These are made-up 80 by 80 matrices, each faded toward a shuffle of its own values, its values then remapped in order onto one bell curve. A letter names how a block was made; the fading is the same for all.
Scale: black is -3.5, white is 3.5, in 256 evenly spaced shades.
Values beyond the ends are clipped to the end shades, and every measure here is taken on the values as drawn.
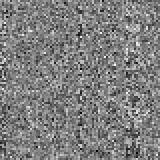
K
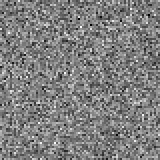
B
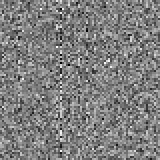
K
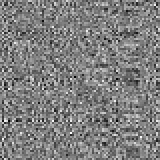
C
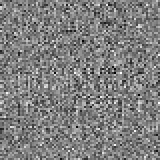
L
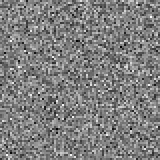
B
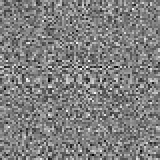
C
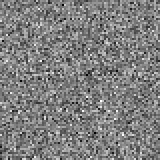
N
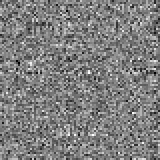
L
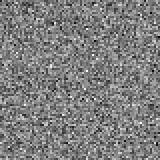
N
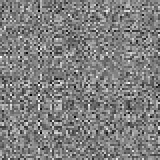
C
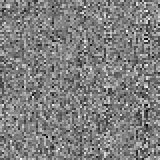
K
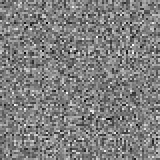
L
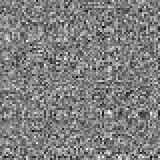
L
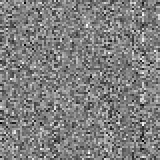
K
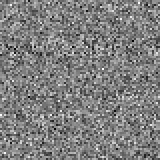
N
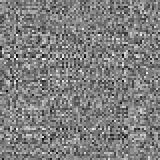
C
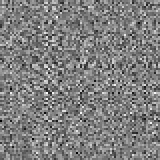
C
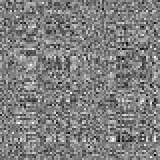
C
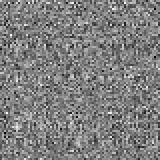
L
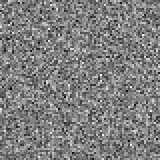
B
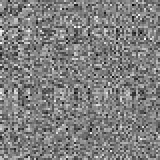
C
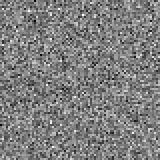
B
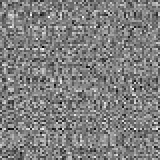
C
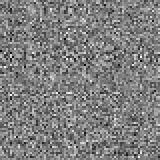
L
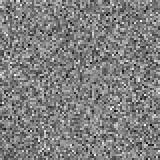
B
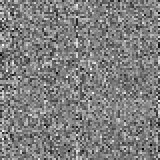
K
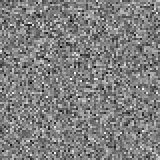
B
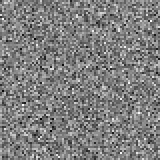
B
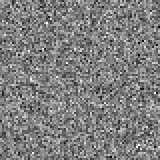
B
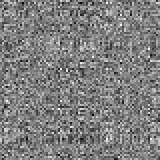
C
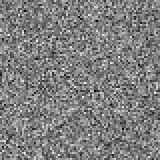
B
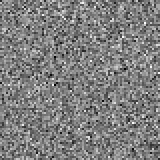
B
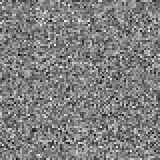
N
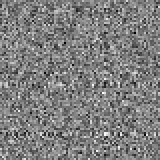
L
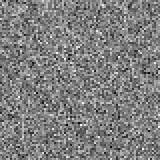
B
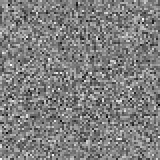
N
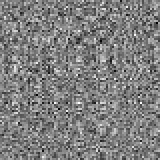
C
